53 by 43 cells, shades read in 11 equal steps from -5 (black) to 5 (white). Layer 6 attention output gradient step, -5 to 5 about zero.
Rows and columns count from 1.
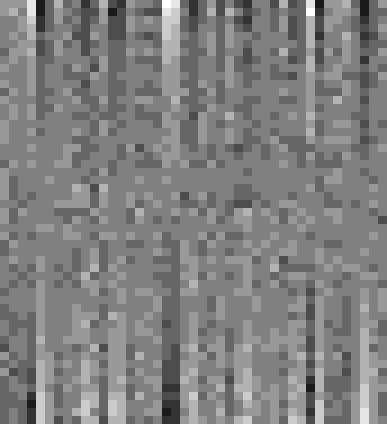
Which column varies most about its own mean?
41
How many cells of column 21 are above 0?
15
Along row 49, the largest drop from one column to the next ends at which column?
35
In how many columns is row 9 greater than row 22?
6
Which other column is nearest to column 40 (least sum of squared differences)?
30
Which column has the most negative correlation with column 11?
12
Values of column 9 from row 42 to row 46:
1 1 -1 0 0
